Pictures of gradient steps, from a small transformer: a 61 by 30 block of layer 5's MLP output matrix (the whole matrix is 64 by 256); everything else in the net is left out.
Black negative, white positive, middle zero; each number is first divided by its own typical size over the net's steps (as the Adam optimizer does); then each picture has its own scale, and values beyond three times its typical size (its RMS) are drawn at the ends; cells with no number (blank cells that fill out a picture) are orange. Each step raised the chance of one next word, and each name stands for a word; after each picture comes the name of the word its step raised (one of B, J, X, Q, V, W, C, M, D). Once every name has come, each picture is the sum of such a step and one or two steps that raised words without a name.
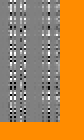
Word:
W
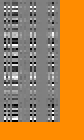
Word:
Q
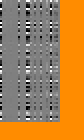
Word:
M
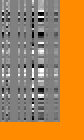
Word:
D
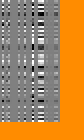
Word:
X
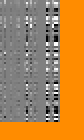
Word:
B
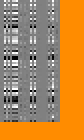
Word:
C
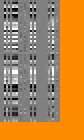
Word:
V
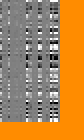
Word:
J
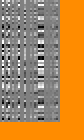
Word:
C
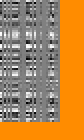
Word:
J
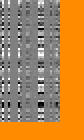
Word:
M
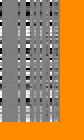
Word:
X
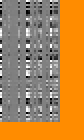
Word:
C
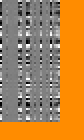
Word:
Q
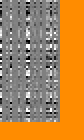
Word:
J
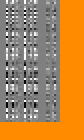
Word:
B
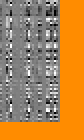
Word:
B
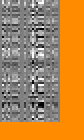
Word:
M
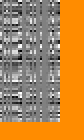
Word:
J
